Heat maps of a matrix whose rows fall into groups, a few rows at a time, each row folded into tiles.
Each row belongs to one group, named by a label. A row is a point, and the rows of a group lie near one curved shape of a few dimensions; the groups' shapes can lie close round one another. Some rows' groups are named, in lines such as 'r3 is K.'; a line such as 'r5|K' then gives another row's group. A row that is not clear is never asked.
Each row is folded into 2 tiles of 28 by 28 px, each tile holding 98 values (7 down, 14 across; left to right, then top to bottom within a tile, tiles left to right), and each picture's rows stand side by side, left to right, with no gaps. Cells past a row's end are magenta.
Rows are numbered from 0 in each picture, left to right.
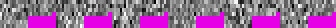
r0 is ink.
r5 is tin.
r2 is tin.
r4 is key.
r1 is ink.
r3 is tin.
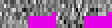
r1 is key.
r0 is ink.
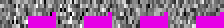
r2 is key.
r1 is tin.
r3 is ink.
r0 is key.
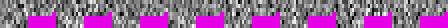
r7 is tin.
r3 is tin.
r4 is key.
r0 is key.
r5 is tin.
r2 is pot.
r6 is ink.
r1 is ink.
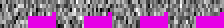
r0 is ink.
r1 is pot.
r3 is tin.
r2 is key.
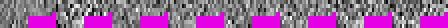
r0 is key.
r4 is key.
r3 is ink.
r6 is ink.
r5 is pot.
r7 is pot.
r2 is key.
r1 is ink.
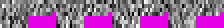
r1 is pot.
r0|tin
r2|ink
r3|ink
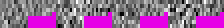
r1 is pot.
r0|key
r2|pot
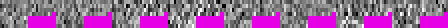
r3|ink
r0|pot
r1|key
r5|pot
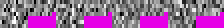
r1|key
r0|tin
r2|pot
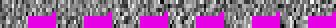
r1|tin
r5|pot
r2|pot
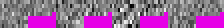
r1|ink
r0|tin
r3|tin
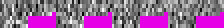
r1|tin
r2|tin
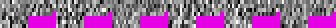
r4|ink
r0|tin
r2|ink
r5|pot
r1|tin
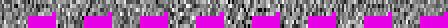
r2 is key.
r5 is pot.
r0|ink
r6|ink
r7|key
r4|key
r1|tin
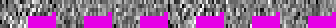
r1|key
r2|tin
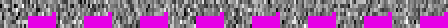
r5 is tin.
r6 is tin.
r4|key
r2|key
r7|tin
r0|ink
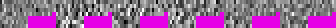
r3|pot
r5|tin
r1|pot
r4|tin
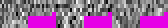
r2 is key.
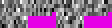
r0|pot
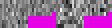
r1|pot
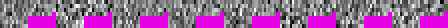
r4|key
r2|tin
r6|pot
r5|tin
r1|ink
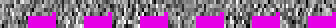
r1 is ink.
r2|pot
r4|tin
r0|tin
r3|pot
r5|key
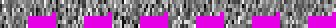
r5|pot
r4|key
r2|tin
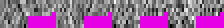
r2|pot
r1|tin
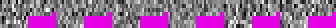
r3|ink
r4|pot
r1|ink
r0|tin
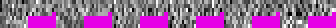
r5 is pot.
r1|key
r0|tin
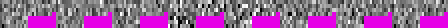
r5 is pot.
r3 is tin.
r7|pot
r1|pot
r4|ink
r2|key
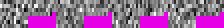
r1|key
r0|key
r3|ink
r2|ink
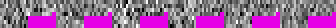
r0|key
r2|ink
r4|ink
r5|tin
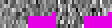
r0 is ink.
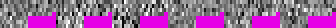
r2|tin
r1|ink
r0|pot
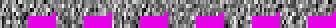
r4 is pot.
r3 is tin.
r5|pot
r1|key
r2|tin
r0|tin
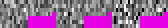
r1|key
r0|key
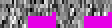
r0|tin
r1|ink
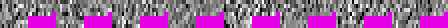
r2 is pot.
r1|pot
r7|ink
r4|ink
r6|tin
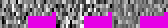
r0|tin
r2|tin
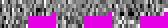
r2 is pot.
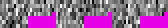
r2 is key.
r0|key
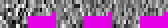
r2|pot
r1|key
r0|key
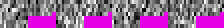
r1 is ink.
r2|tin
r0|ink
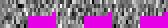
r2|pot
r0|key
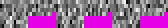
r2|key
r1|pot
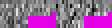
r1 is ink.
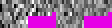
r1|pot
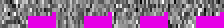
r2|ink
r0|pot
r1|tin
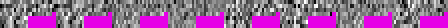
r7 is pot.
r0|pot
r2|ink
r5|key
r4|tin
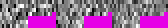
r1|ink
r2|ink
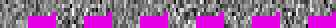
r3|ink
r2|tin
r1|key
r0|ink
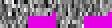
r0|key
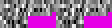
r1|key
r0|key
